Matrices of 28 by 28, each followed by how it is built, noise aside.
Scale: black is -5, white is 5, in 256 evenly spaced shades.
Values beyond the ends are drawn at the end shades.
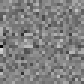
low rank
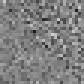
upper triangular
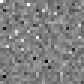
sparse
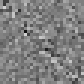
banded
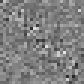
banded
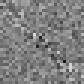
banded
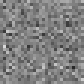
low rank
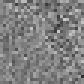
upper triangular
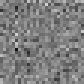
low rank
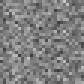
repeating rows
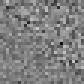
upper triangular
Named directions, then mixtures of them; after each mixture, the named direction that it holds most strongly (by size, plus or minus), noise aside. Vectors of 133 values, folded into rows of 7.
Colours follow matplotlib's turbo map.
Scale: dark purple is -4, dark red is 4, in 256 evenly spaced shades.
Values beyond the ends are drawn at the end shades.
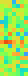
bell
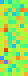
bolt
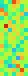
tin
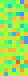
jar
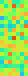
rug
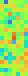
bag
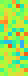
bell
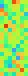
tin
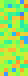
jar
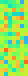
jar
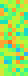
bell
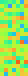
jar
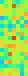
rug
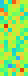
tin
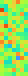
tin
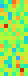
tin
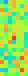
bag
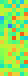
rug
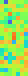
bag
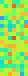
rug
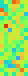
tin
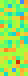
jar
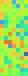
bell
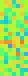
bell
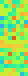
rug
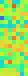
rug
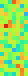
tin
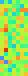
bolt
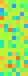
rug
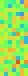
jar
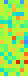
bag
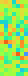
bell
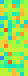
rug
